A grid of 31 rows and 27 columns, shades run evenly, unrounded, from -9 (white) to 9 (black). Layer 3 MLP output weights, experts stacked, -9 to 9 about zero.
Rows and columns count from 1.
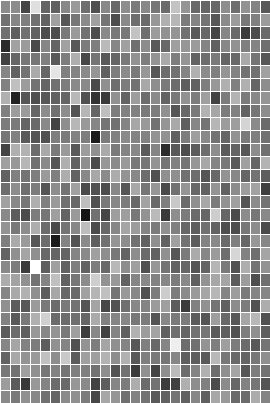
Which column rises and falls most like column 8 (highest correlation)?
14
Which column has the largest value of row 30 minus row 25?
10
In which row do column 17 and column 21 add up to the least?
23
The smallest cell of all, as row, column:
21, 4
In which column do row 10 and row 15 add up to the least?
25
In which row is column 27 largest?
15
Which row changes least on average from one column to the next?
11
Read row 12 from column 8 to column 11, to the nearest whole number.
3 -2 -1 -3
